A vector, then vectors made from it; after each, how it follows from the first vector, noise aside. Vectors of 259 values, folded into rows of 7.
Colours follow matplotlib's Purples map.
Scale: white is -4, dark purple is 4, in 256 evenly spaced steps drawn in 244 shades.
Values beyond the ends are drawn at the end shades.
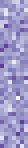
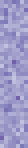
negated, shrunk.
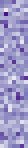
sign-scrambled.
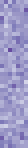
reversed, negated, shrunk.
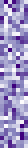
reversed, negated, scaled up.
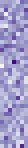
sign-scrambled.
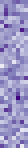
sign-scrambled.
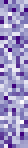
reversed, negated, scaled up.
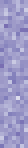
shrunk.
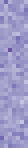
reversed, negated, shrunk.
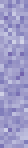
wrapped around, shrunk.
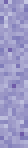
reversed, negated, shrunk.
